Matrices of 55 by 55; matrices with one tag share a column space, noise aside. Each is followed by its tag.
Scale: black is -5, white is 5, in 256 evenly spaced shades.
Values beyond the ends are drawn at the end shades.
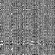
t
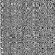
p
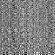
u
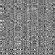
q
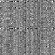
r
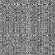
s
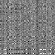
q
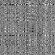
s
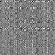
r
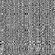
t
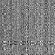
t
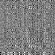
u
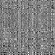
u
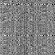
s
